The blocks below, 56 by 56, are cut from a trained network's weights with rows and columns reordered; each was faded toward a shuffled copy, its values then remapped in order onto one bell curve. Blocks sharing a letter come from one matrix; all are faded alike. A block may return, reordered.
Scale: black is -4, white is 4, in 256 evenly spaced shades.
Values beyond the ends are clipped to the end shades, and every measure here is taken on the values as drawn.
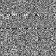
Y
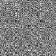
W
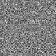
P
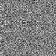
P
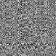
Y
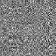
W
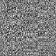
W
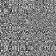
Y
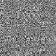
W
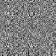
W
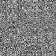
P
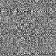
Y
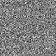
P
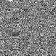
P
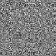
W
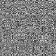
W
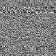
Y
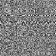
Y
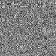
P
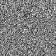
P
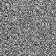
P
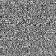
P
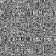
Y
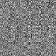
W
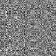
Y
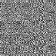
W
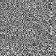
W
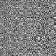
Y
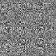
W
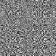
W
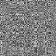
W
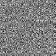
W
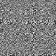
W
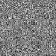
P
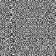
W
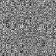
W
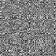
Y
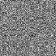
Y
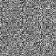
W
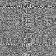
Y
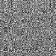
W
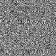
P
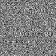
P
